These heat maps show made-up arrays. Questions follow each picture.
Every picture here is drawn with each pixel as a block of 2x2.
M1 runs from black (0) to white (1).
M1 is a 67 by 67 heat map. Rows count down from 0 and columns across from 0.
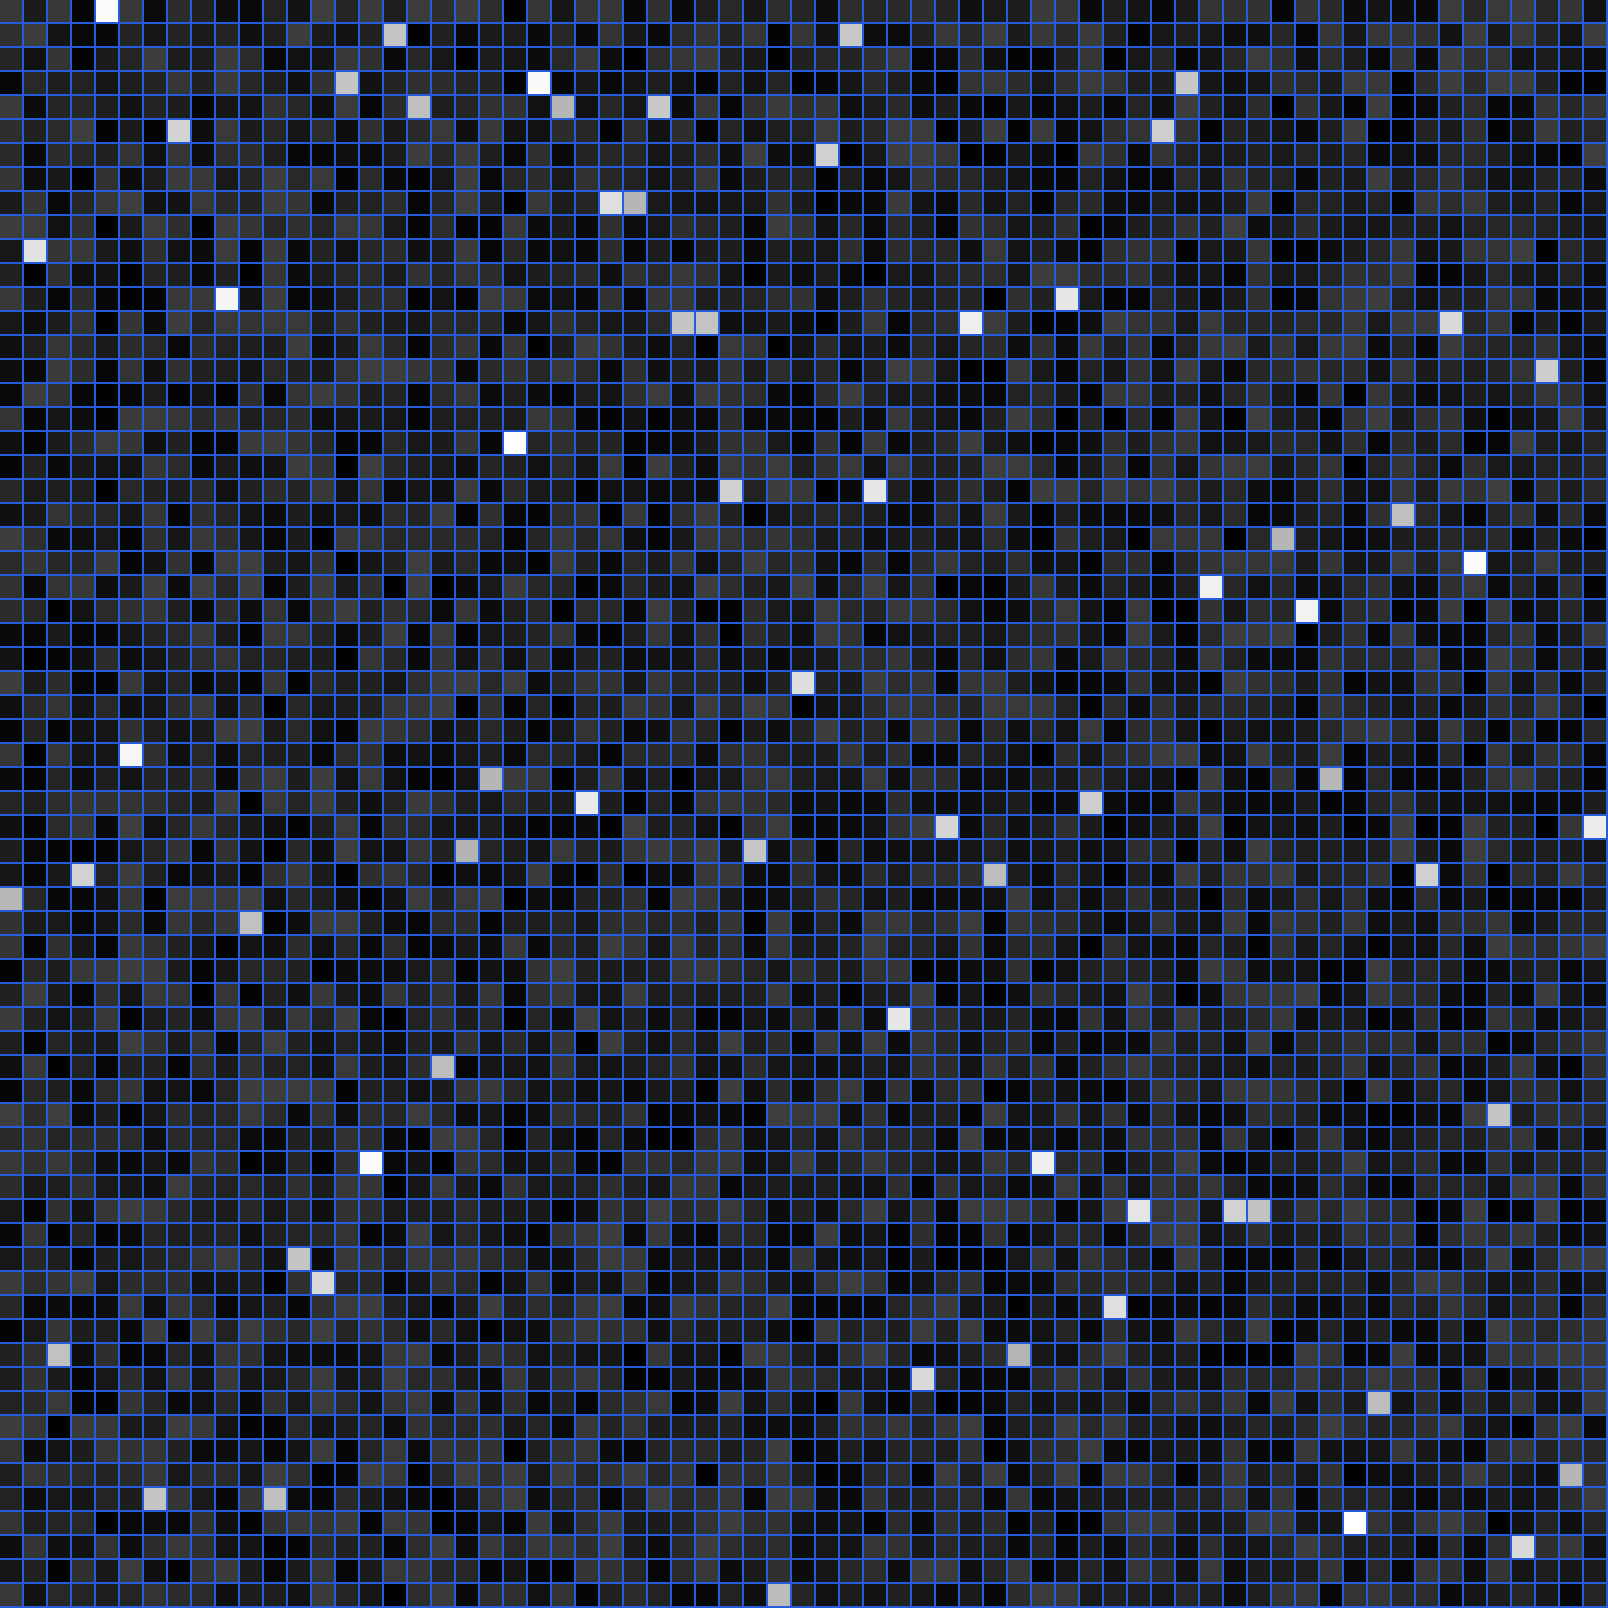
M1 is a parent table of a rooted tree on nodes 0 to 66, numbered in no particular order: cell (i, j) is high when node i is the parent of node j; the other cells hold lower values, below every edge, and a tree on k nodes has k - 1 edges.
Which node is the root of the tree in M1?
8
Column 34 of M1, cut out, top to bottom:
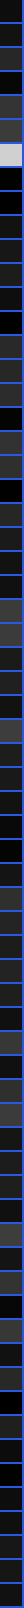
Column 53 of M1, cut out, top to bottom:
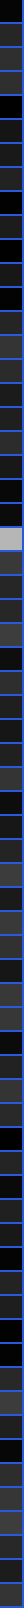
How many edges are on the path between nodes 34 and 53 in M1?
7
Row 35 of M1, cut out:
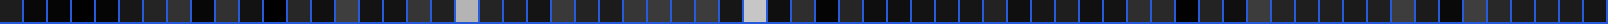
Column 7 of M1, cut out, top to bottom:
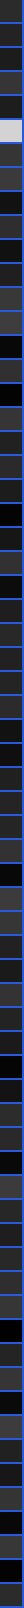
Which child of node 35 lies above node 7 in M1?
31
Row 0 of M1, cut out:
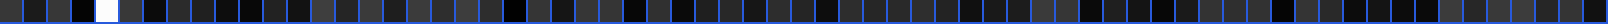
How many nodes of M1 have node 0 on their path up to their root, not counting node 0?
6
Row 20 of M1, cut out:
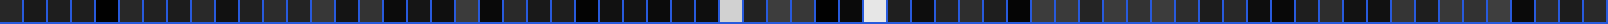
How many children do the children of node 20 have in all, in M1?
3
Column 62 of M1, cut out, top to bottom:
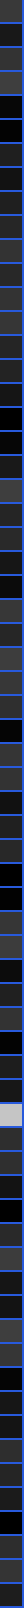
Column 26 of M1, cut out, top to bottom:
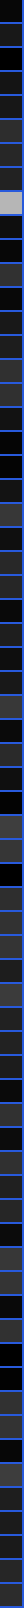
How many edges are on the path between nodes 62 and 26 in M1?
5
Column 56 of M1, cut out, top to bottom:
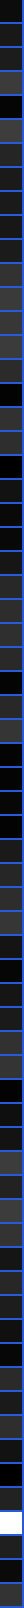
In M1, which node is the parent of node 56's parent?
64
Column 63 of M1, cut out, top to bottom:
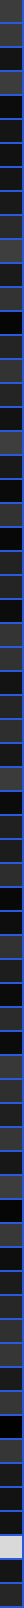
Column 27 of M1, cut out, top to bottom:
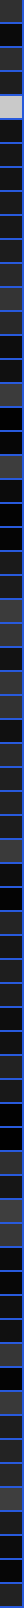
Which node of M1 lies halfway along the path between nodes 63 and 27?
37
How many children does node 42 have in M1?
1
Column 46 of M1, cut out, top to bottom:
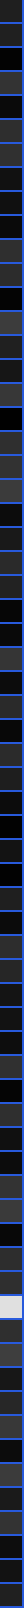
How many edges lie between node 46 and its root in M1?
3
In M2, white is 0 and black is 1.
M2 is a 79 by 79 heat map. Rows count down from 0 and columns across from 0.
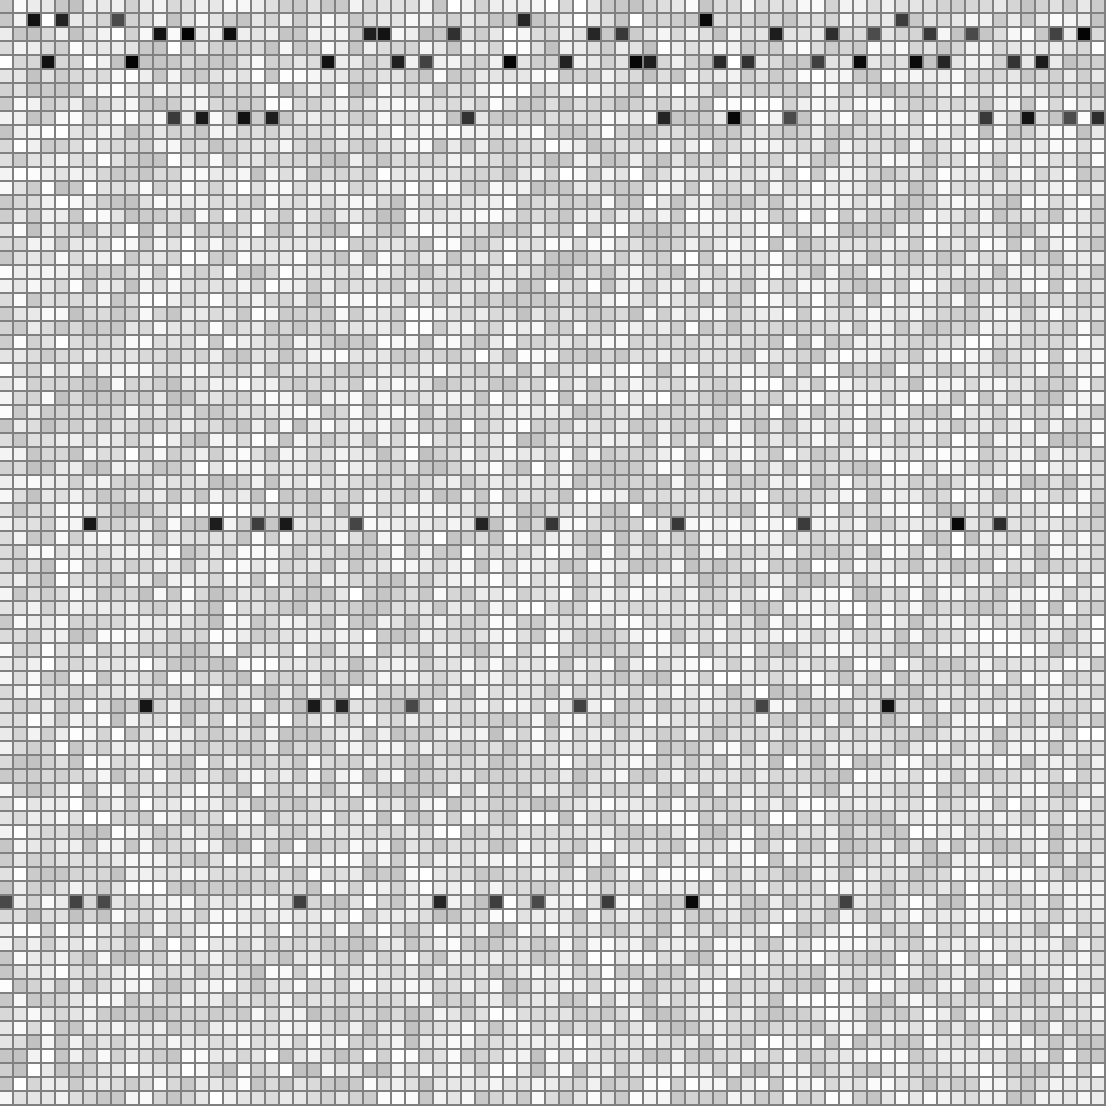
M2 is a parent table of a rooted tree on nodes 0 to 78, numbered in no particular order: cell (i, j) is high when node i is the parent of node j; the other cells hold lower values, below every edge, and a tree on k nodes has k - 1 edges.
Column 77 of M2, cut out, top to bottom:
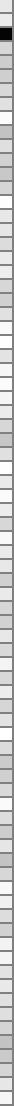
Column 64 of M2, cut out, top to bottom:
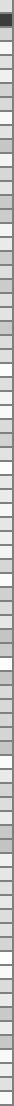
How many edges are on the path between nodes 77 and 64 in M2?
3
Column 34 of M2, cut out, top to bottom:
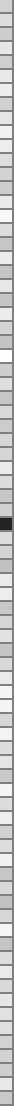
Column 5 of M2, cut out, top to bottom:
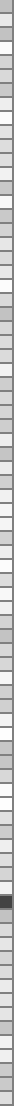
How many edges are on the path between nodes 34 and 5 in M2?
4
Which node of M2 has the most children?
4
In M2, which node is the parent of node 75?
2
